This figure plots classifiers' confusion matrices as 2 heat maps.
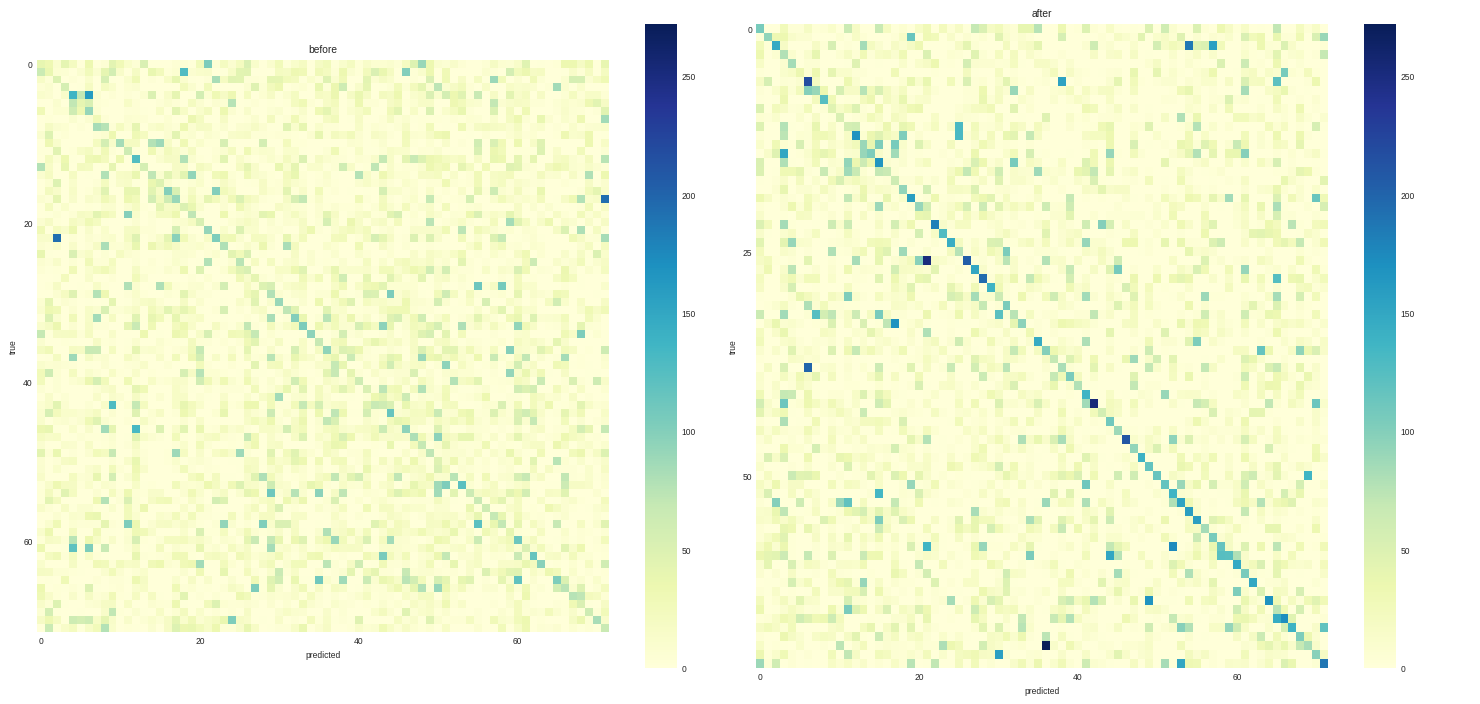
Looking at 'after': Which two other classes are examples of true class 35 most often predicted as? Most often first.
55, 41
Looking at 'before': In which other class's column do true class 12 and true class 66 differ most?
27
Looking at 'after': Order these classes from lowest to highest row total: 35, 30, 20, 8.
8, 35, 20, 30
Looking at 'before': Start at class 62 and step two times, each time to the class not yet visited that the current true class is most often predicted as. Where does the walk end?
9
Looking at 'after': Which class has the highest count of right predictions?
42
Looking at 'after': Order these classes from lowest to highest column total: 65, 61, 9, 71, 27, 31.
71, 31, 9, 27, 61, 65
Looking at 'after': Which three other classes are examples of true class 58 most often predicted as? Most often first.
52, 21, 28
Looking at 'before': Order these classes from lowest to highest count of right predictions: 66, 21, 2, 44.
2, 66, 21, 44
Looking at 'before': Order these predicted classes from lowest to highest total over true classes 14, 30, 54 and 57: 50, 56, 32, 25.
25, 56, 32, 50
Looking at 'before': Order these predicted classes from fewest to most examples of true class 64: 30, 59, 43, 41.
43, 41, 59, 30
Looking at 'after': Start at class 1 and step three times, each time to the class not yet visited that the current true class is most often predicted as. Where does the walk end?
30
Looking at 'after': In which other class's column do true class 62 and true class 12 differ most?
25
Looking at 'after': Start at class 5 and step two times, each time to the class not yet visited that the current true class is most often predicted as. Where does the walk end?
65
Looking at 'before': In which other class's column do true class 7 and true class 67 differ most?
71
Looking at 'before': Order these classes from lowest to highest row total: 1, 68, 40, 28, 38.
68, 38, 28, 40, 1
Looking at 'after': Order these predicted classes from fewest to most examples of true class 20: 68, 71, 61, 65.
68, 61, 71, 65
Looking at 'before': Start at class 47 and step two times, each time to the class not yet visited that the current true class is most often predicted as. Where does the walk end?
65
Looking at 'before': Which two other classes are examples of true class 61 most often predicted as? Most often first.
4, 6
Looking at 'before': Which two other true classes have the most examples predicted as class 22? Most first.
16, 2
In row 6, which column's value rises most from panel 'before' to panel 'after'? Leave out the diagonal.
38
